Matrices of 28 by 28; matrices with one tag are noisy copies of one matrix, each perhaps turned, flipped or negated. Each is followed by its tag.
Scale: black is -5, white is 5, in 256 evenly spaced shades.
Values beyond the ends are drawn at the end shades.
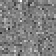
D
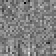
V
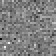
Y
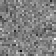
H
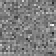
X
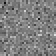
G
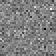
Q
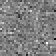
Y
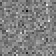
Q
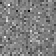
Q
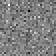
Q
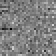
V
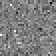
G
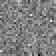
H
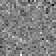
G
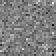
X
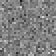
G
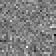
D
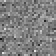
H
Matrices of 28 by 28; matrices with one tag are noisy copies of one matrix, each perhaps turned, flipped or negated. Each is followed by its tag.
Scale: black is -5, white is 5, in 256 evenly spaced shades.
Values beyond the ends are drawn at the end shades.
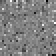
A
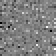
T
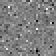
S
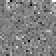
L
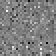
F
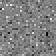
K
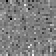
T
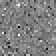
S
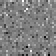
T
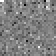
L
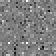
F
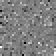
A
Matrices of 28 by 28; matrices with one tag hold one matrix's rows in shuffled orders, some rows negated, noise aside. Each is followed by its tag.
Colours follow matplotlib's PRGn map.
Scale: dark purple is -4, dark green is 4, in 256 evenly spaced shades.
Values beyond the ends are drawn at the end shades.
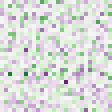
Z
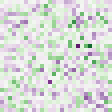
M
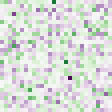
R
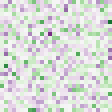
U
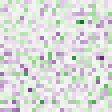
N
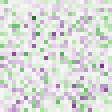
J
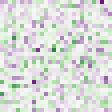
J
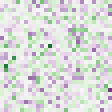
U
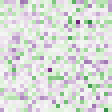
M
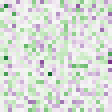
U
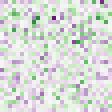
J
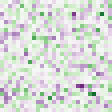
N
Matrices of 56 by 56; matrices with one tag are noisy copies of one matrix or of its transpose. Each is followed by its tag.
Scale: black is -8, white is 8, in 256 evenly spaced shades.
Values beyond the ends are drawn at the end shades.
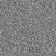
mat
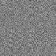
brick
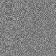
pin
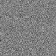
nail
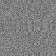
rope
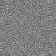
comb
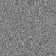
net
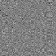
mat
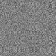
mat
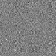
mat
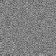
comb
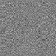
net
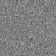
net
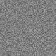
brick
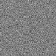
nail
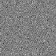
nail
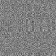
rope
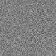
brick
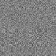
brick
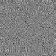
comb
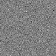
nail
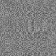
rope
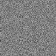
nail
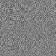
pin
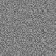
brick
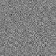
brick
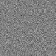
brick
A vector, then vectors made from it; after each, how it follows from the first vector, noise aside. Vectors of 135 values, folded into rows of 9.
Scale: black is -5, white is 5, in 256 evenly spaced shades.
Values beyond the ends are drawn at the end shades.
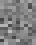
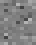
reversed, partly zeroed.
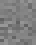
shrunk.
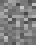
reversed, negated.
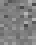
reversed, partly zeroed.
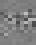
reversed, partly zeroed.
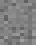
wrapped around, shrunk.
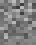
wrapped around, negated.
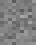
wrapped around, shrunk.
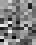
scaled up.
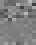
reversed, partly zeroed.
